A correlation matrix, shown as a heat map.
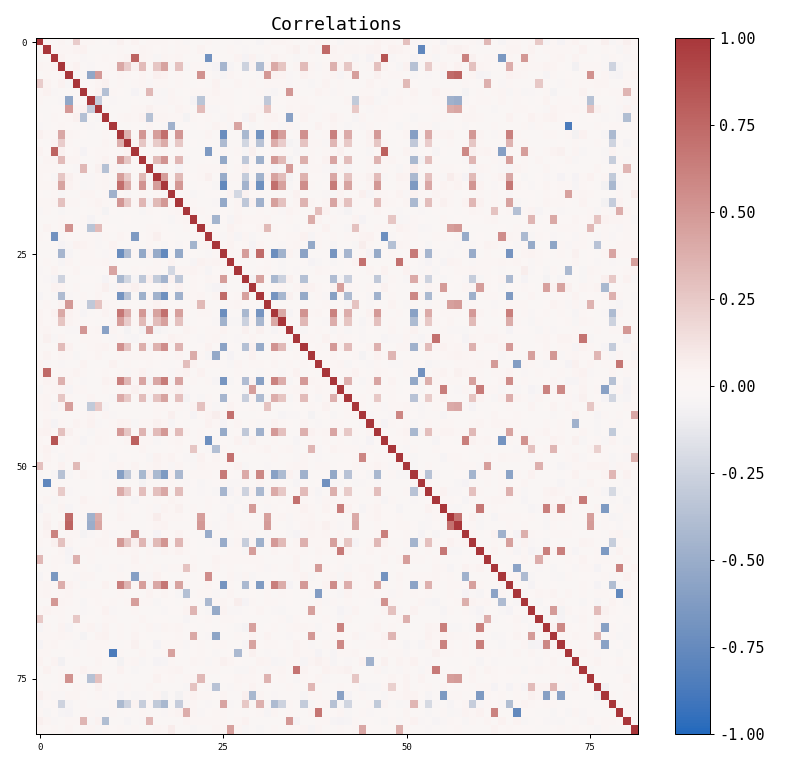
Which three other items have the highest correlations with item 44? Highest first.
26, 49, 81
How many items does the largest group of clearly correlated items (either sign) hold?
21
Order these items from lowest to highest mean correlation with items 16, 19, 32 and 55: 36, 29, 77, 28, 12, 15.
28, 77, 15, 29, 12, 36
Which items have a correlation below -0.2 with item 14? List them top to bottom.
25, 28, 30, 51, 78
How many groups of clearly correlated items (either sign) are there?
13
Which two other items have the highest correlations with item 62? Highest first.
79, 38
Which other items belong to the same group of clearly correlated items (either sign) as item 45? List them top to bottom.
73
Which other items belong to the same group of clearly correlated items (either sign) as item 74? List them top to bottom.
35, 54
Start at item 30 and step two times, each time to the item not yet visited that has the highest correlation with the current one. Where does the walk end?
51
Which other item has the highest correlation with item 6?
34
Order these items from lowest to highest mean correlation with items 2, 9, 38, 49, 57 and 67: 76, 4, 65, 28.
65, 28, 76, 4
